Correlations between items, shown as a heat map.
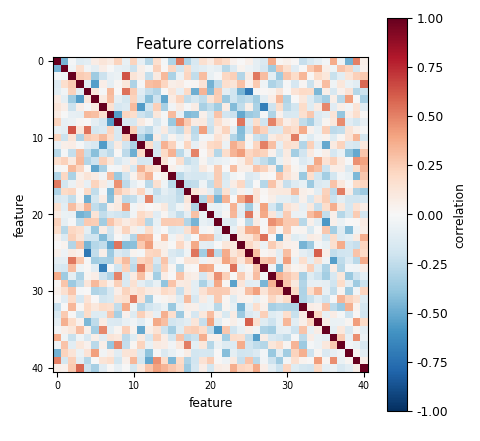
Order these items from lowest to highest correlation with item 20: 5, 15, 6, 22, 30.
6, 15, 22, 5, 30
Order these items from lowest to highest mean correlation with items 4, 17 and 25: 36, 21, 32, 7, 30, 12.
36, 7, 21, 12, 32, 30
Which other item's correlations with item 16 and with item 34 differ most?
25
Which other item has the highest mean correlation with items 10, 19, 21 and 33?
4
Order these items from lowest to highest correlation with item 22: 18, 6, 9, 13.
13, 6, 9, 18
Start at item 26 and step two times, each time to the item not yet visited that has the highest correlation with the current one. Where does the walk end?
9
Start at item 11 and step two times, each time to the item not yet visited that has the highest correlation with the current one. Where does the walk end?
23
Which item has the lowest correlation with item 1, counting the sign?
0
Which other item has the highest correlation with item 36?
39
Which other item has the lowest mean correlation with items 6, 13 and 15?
27
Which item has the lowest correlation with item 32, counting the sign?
24
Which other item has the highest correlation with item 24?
8
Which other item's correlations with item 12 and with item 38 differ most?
5
